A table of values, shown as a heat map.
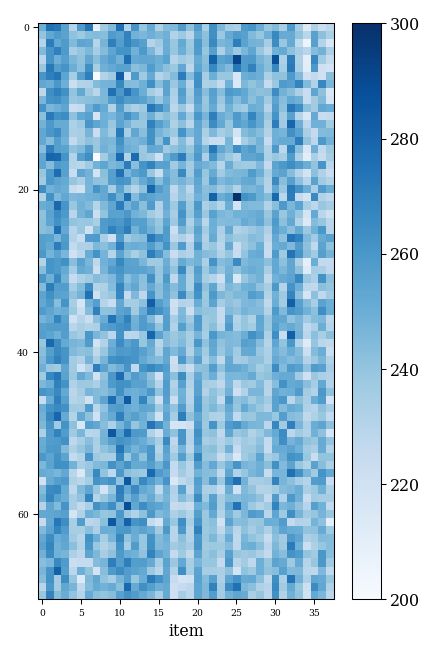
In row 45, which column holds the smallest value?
25
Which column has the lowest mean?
34
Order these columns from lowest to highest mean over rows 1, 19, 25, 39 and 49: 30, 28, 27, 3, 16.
28, 27, 16, 3, 30
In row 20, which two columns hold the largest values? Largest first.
14, 32
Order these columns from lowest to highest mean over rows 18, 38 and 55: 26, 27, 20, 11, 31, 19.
19, 11, 31, 26, 20, 27
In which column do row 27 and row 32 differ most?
6
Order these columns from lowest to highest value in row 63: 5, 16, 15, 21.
5, 21, 15, 16
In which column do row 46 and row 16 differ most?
11
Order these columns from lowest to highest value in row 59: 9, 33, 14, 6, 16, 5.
5, 6, 33, 16, 14, 9
